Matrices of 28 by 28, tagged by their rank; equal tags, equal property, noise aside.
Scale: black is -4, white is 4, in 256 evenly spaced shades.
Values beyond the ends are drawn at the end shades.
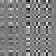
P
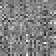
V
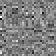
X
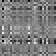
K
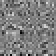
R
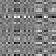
P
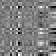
P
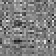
X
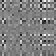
P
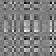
P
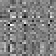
K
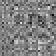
R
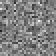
V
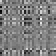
K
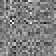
R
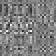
X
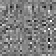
R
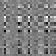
P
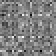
R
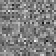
V
